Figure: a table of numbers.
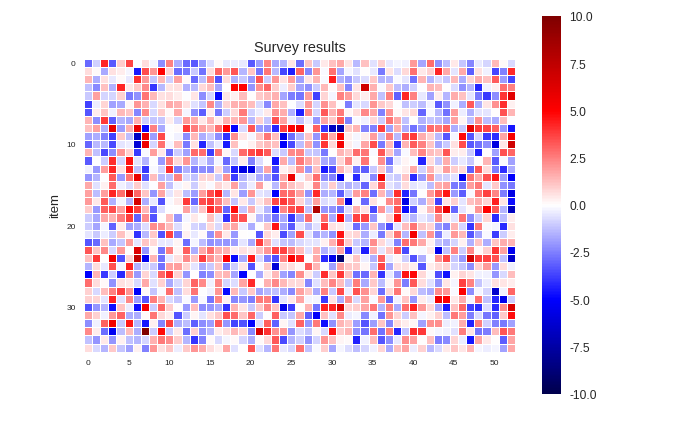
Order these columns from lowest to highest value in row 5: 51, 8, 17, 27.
8, 17, 27, 51
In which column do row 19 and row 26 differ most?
19
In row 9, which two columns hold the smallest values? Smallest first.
6, 24
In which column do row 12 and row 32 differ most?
34
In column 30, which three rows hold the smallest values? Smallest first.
8, 24, 13
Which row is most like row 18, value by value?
16
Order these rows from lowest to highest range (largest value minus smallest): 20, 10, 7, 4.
7, 20, 4, 10
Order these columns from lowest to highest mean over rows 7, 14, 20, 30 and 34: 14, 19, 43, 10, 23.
43, 14, 19, 10, 23
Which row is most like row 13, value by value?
32
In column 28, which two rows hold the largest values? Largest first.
18, 16
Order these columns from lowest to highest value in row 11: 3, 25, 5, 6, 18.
6, 3, 18, 5, 25
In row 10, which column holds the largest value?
52
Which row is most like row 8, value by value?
24
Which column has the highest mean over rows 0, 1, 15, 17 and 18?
28
